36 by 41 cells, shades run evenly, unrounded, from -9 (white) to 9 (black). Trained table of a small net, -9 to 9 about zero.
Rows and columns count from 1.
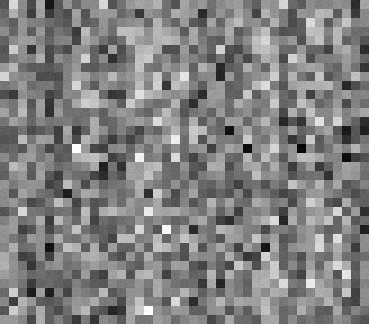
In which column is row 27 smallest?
38
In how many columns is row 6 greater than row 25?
22
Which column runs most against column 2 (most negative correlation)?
4
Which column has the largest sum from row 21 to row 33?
6
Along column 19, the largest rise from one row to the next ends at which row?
27
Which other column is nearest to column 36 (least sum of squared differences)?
18
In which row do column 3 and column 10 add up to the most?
26
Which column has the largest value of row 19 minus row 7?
33
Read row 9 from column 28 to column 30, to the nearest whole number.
0 -1 -2
